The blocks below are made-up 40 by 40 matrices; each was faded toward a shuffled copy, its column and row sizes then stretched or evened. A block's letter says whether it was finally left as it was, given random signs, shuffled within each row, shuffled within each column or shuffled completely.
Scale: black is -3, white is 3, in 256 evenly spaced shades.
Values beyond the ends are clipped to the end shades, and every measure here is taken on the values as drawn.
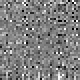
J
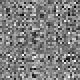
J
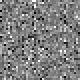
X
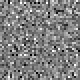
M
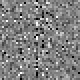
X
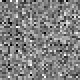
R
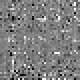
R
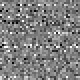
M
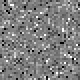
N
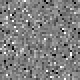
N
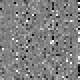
X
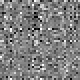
J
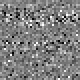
M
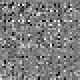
R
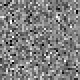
X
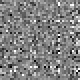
R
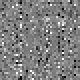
X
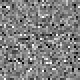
M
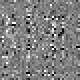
J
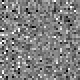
X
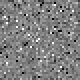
N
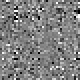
R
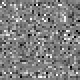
M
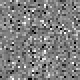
X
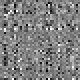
J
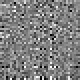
J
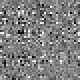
J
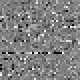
M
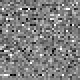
M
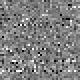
M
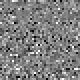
M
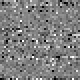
M
